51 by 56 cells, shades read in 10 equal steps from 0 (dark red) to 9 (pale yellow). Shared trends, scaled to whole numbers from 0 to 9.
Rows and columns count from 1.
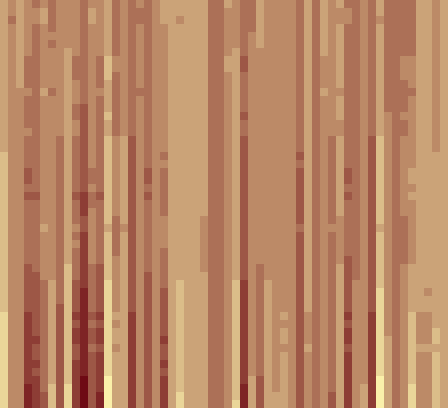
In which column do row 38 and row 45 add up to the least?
11
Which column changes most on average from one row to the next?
10
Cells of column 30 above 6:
16
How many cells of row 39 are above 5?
20
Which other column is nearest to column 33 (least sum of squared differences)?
6
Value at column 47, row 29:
3
